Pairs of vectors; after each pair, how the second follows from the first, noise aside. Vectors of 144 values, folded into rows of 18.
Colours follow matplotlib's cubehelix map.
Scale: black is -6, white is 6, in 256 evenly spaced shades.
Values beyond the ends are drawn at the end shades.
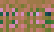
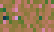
reversed, partly zeroed.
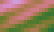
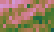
copied.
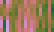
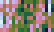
reversed, negated, scaled up.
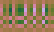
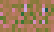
partly zeroed.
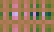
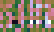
wrapped around, negated, scaled up.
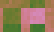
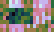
reversed, negated, scaled up.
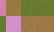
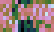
wrapped around, negated, scaled up.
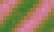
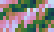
wrapped around, scaled up.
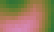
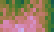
copied.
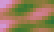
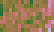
reversed, partly zeroed.
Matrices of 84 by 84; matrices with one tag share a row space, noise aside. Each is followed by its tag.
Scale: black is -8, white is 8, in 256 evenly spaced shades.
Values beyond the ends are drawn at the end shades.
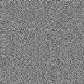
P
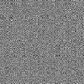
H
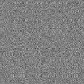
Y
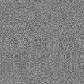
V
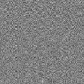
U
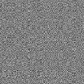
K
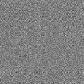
V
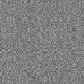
K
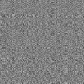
P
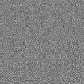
Y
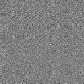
P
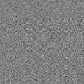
U
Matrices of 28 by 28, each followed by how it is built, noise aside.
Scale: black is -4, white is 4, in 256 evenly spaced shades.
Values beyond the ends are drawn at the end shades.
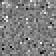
sparse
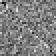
diagonal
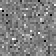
sparse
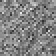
Hankel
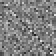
diagonal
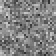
smooth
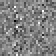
uneven columns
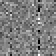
uneven columns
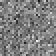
Hankel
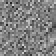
Hankel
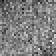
smooth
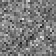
Hankel
